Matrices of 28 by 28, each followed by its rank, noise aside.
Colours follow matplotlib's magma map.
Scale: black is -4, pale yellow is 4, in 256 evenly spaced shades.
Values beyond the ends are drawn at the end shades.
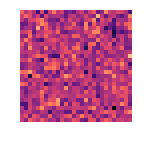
six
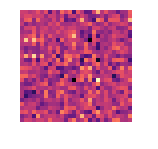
four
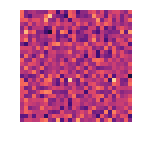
five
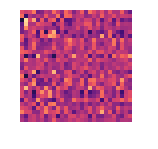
four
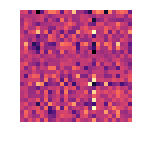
three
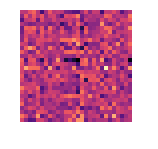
four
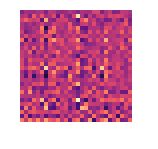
three
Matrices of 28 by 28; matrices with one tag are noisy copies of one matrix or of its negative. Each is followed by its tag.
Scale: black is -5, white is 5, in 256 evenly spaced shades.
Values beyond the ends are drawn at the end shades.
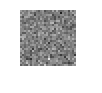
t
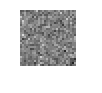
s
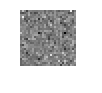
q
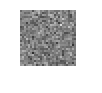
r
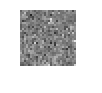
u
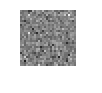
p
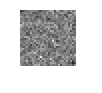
s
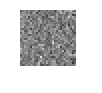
s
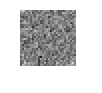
s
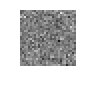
t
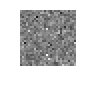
t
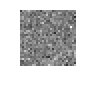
u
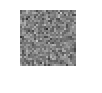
t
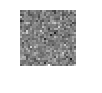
u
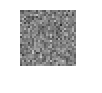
r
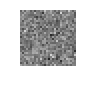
t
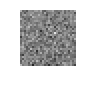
u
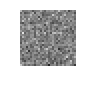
u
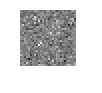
t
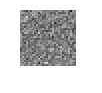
q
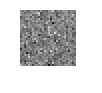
u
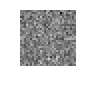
t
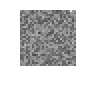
q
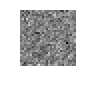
p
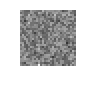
p
